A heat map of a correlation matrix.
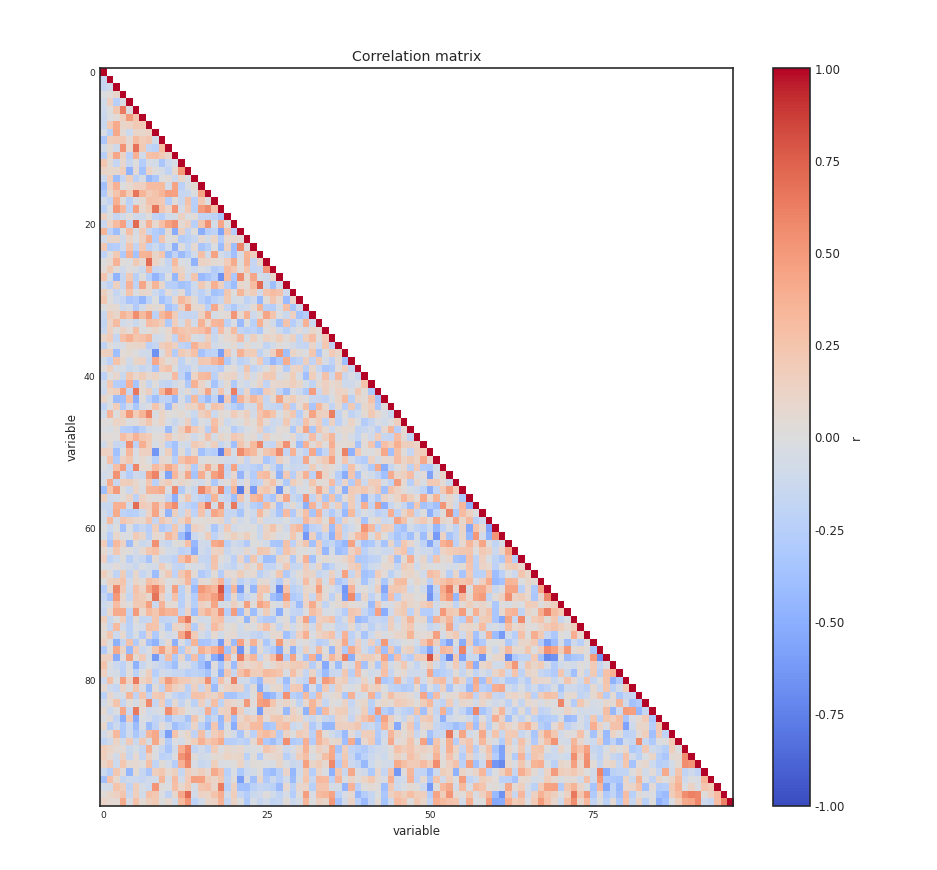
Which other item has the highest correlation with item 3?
5
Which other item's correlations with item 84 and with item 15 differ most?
24
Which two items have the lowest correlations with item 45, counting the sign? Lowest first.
92, 86
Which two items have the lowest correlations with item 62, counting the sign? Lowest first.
77, 50
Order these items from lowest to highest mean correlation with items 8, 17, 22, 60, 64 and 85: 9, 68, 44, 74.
74, 9, 68, 44
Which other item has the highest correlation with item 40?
60
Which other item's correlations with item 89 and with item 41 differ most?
13
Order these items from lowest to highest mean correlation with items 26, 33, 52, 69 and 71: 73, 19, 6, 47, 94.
19, 47, 6, 73, 94
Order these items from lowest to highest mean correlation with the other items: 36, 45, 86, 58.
86, 36, 58, 45
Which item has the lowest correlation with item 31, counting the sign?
61
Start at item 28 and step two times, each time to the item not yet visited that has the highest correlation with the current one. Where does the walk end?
49
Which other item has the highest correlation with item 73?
53
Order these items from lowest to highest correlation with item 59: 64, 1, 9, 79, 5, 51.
79, 64, 5, 9, 1, 51
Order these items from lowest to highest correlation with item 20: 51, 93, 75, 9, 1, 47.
75, 47, 51, 93, 1, 9
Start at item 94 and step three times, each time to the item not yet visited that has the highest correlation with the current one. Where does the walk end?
55
